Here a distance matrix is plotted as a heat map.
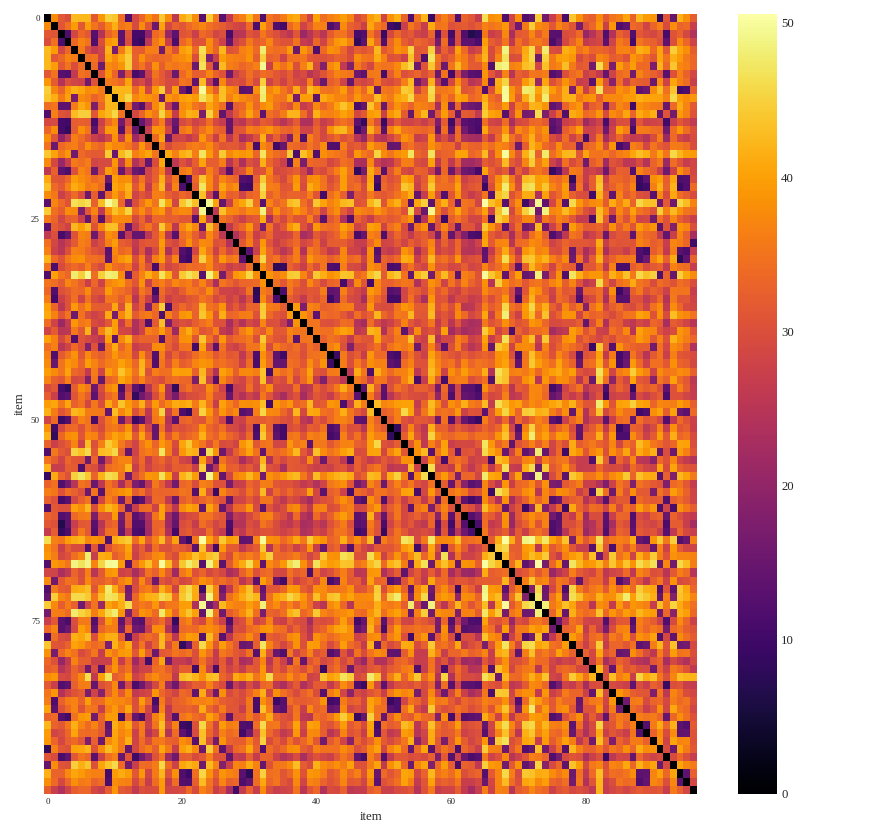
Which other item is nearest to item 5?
56
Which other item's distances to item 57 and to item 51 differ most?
52
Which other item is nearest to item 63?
2
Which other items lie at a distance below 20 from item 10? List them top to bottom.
4, 17, 37, 40
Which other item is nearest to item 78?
20
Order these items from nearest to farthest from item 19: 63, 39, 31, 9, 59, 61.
63, 39, 61, 31, 59, 9
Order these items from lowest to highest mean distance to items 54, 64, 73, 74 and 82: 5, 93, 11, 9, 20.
93, 11, 5, 20, 9
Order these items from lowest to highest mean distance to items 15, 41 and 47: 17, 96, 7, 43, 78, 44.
7, 96, 78, 44, 43, 17
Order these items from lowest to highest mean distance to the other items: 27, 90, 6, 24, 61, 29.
27, 29, 61, 90, 6, 24
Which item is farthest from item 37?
68
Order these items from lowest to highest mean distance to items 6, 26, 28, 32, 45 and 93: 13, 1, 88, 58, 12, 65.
12, 13, 58, 1, 88, 65
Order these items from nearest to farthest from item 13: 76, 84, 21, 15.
76, 15, 84, 21
